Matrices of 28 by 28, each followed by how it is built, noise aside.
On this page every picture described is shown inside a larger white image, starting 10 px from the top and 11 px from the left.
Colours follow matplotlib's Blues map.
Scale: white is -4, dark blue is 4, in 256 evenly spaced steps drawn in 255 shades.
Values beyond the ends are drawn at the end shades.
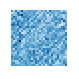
Hankel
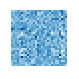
low rank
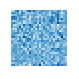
low rank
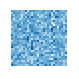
uneven columns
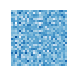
low rank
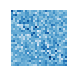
banded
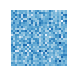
low rank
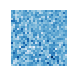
lower triangular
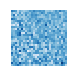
lower triangular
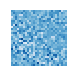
lower triangular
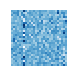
uneven columns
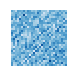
Hankel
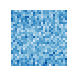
blocks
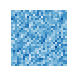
Hankel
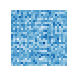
blocks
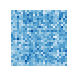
blocks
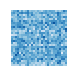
blocks
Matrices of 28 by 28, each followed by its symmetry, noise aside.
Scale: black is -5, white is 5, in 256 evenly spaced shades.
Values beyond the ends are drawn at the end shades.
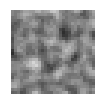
antisymmetric.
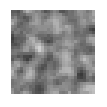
no symmetry.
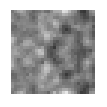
mirrored top to bottom.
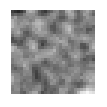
no symmetry.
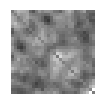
symmetric.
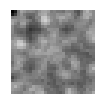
symmetric.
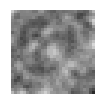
symmetric.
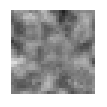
antisymmetric.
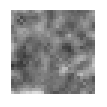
no symmetry.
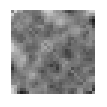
symmetric.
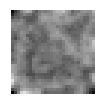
symmetric across the other diagonal.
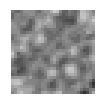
symmetric.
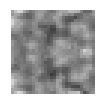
mirrored top to bottom.
